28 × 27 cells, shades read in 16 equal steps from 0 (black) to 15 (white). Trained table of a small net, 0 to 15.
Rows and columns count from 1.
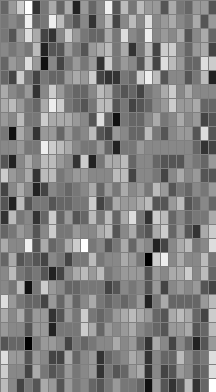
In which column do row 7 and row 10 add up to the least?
5
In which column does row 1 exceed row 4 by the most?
4
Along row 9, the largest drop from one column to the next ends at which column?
14
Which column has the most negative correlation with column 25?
27
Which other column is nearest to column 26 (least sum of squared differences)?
12
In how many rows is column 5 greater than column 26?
11
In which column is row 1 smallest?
10
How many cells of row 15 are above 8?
9
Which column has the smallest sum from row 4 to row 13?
17
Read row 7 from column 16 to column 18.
5 6 4
